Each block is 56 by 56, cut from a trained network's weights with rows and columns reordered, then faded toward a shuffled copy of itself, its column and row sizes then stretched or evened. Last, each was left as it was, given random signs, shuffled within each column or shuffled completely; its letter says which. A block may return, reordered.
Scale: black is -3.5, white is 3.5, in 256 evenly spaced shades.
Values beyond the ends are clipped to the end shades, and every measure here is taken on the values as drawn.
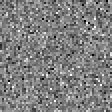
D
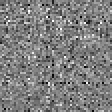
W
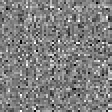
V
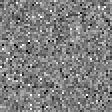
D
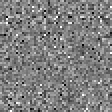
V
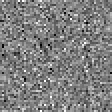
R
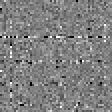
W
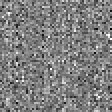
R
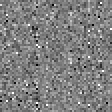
R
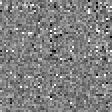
W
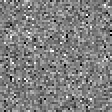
R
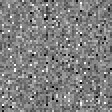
R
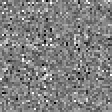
W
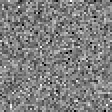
D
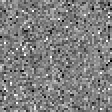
R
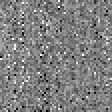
R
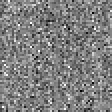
R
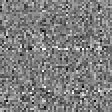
W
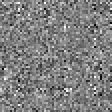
W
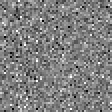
R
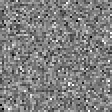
D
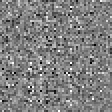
W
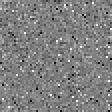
D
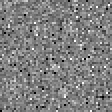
D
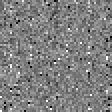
R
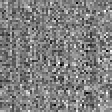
V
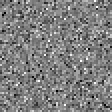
D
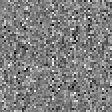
R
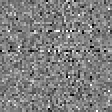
W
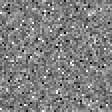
D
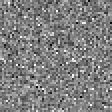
D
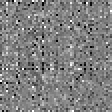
V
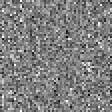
R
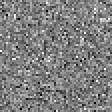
D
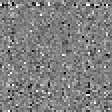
V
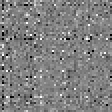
V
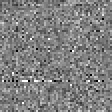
W
